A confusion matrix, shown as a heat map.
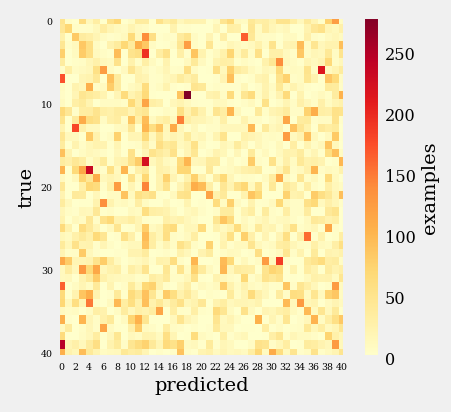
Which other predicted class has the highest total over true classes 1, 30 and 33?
3
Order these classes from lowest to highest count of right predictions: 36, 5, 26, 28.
5, 28, 26, 36
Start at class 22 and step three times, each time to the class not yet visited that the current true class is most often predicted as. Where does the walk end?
11
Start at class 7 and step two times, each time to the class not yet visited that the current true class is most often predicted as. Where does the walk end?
39
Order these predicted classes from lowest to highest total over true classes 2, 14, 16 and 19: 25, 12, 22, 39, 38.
25, 22, 38, 39, 12
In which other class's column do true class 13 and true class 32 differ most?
2
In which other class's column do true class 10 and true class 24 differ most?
12
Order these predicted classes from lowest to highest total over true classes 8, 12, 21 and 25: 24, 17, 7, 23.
24, 23, 7, 17
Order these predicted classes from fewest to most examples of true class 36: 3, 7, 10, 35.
35, 7, 10, 3
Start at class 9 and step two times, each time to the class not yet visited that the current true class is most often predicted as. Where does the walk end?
4
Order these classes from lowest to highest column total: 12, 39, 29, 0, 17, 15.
29, 15, 17, 39, 0, 12
